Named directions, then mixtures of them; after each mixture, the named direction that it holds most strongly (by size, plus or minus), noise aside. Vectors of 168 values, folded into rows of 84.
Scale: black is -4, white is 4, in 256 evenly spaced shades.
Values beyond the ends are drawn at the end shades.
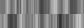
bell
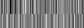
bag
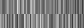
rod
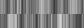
bell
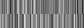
rod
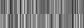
bag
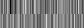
bag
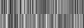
bag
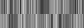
bell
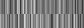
rod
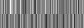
bag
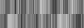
bell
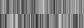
rod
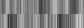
bell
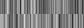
rod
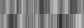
bell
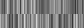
rod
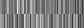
rod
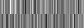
bag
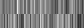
rod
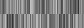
rod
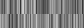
rod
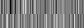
bag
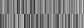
rod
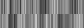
bell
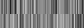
bag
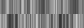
bell
